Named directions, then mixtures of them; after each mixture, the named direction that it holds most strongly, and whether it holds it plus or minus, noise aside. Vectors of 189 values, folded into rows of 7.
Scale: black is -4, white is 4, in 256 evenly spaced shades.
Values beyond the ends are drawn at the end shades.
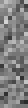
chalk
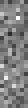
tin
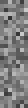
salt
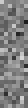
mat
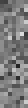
chalk, minus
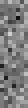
tin, minus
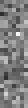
mat, minus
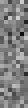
salt, minus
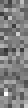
salt, minus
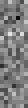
tin, minus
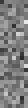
mat, minus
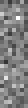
tin, plus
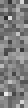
salt, minus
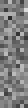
salt, plus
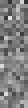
salt, minus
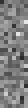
mat, minus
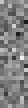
mat, plus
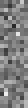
salt, minus
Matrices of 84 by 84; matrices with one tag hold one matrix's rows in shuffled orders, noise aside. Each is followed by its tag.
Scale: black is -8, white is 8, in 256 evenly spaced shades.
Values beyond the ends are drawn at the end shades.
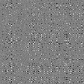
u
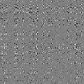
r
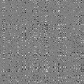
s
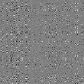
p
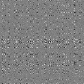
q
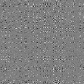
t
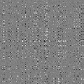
s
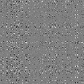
p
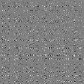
q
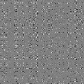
r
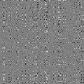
s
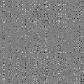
s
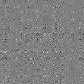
t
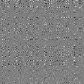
q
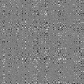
s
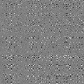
u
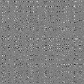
q
